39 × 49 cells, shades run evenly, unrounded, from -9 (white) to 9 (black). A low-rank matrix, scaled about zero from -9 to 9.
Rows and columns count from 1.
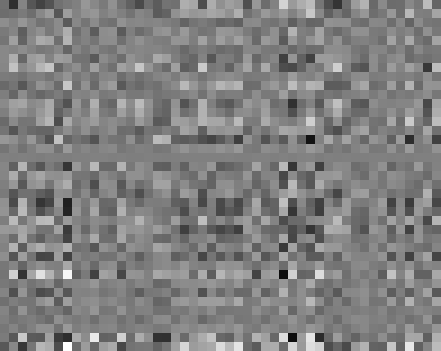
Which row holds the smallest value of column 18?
16
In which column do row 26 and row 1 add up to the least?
32
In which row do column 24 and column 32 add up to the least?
38
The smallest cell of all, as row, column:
39, 8
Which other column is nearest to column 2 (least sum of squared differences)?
5
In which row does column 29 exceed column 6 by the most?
31
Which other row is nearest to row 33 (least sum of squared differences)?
29
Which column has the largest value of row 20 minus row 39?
35
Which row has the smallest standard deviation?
18
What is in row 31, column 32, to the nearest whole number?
8
